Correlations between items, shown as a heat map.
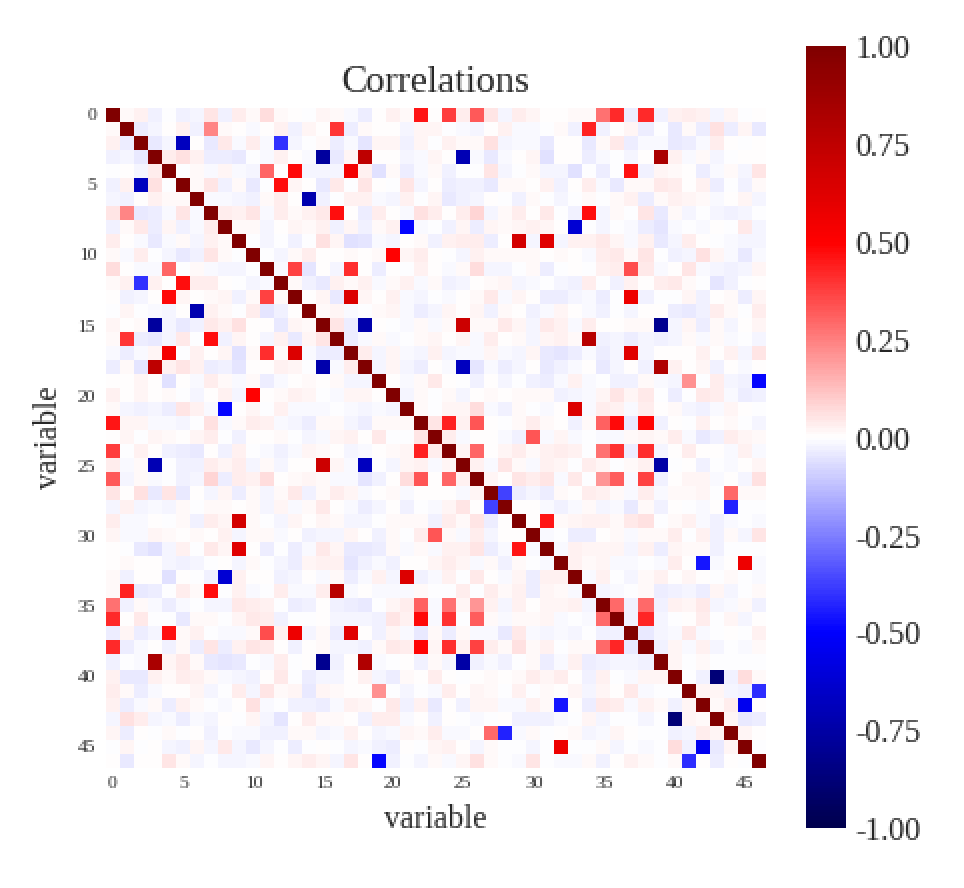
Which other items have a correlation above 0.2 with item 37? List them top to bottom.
4, 11, 13, 17
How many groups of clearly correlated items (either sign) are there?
14
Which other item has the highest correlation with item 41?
19
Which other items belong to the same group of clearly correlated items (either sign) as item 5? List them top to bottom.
2, 12
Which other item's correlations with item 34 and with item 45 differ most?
16
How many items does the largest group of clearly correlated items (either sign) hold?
7
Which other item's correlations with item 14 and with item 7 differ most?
6
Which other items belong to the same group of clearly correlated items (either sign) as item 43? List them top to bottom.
40
